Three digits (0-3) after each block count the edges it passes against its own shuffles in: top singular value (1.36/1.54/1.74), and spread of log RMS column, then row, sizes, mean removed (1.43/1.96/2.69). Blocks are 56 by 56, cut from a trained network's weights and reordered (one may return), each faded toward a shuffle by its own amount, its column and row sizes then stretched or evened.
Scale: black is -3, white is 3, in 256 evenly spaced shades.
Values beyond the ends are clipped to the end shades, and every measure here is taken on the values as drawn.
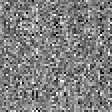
2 2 0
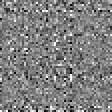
3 2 2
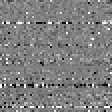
3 0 3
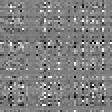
3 3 3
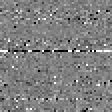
3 0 2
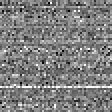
3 0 2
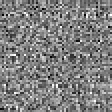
3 0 2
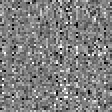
1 2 1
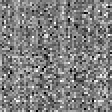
2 1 1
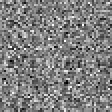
2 0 1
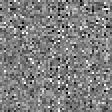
1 2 0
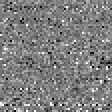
0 0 2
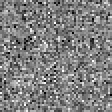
1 1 1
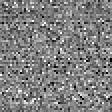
0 0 1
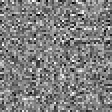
3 1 2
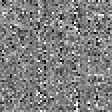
1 3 1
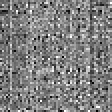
2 0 2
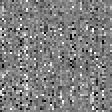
0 3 1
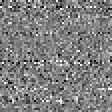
1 0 2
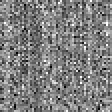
2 0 0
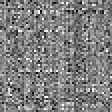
2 1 1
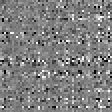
0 2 3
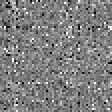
0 2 1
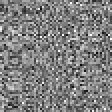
3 0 0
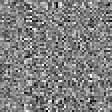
3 2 1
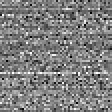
2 0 1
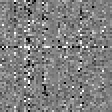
2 3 0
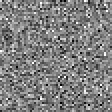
1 1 0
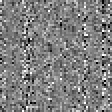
2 3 0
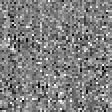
0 1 1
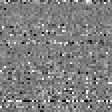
2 0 3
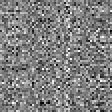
3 2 1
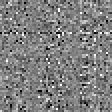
1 2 0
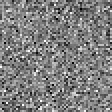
0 0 0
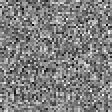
1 0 0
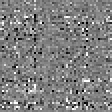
0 2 3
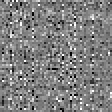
1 3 0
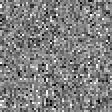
1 1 0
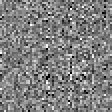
2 2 0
